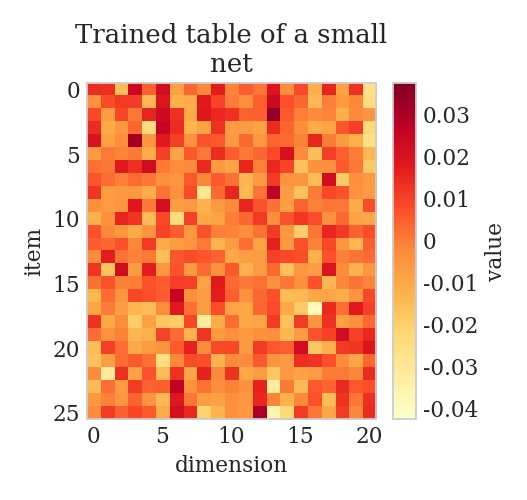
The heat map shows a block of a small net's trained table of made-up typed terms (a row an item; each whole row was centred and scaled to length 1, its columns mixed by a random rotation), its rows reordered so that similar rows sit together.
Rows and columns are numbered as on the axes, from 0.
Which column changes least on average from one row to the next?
12
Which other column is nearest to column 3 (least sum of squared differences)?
11
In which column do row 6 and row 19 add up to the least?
15
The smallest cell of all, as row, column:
17, 16
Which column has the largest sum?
13
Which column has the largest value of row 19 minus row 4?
20
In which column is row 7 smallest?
18
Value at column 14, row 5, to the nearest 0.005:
0.02
